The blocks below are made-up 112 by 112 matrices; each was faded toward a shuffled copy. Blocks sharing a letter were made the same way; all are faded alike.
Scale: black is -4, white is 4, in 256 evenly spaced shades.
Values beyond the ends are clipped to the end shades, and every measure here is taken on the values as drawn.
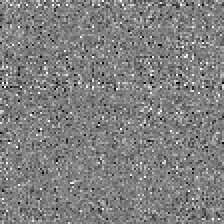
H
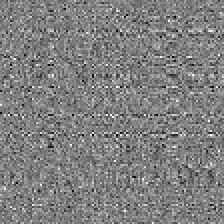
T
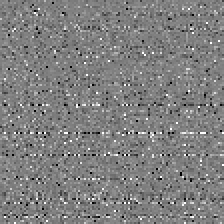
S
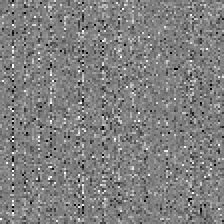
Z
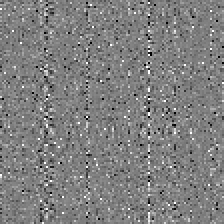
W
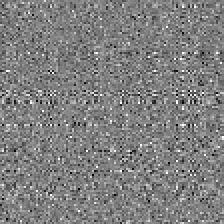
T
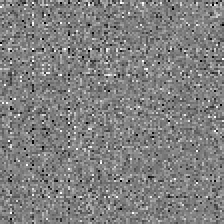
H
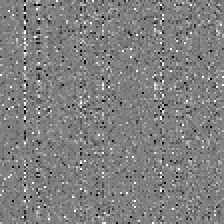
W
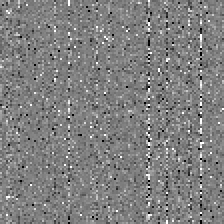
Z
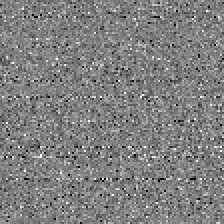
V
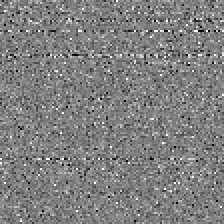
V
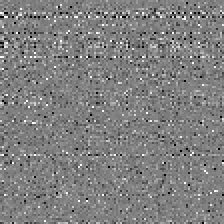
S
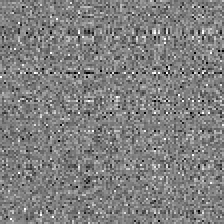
T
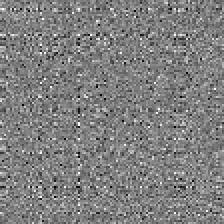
T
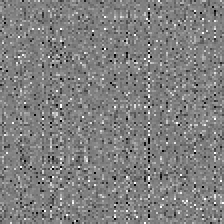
W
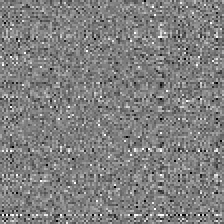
T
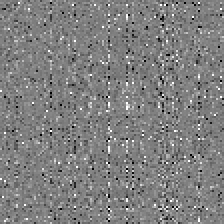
W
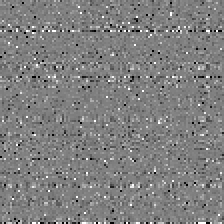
S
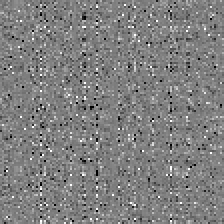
W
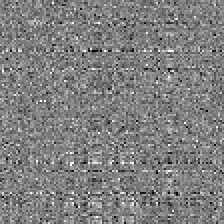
T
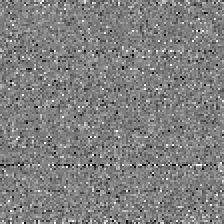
V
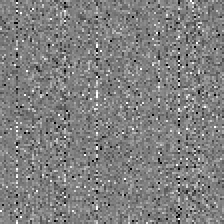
Z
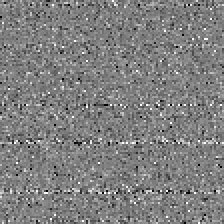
V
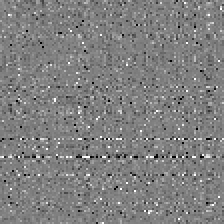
S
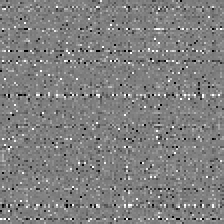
S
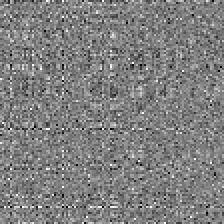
T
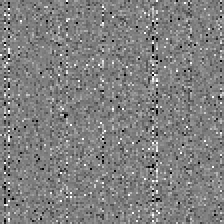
Z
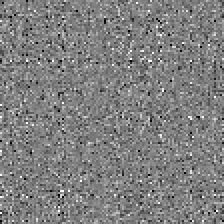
H
